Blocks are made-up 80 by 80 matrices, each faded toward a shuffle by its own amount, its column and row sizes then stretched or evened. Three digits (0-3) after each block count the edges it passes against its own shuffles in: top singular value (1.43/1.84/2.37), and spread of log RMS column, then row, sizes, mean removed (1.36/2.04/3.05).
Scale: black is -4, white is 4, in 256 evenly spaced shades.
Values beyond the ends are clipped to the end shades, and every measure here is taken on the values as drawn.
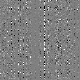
2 3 1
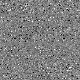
1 0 2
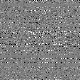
0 1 3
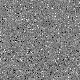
0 0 1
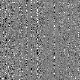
1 3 0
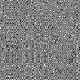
3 1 0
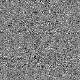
0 1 2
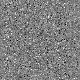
0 1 0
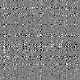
2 2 3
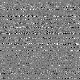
1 0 3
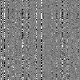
3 3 1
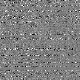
1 1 3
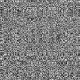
3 1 2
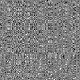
3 2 0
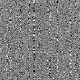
2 2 0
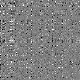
2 2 2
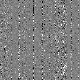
1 3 0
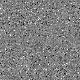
0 0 1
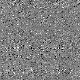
1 1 2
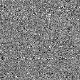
0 1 2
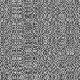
3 2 1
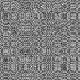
3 1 1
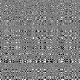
3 2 3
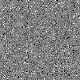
1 1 1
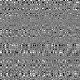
3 1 3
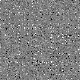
0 2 2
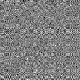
3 0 2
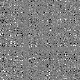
1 2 2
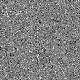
1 0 0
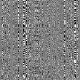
3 3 0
